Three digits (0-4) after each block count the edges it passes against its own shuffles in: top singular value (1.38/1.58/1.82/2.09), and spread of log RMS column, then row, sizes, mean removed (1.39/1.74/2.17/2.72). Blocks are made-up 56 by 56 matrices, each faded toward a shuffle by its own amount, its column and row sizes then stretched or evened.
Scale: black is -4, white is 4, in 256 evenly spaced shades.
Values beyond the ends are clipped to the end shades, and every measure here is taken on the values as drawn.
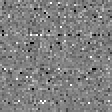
0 0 3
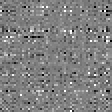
4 2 4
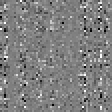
2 4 2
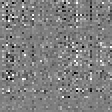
2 3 4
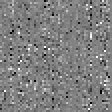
1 4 0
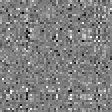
4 2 2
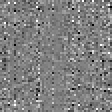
0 4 2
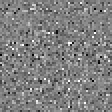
0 0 3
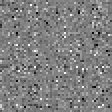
0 3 2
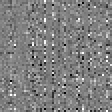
1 4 1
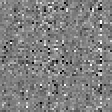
3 3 3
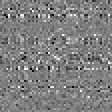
4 0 4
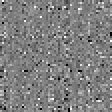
2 3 2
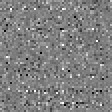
0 1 2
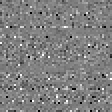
1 0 3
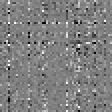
2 4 3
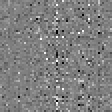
2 3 1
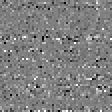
1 0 3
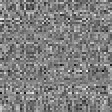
4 1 4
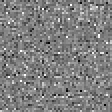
2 0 1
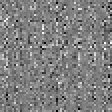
3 4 1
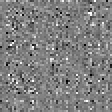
1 3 3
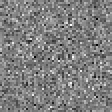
2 1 0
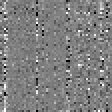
2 4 1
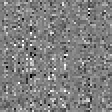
1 4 0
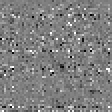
1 2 3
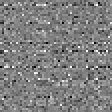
4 0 3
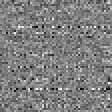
3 1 3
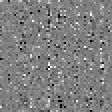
1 3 1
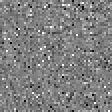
1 1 1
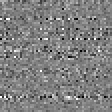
1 1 4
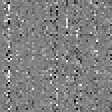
2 4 1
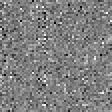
2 2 1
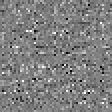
1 2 3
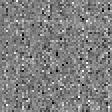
2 3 0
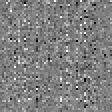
1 3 1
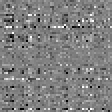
4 2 4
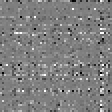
3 2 4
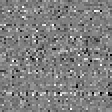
3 0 4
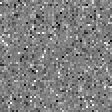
0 0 0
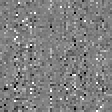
1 3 1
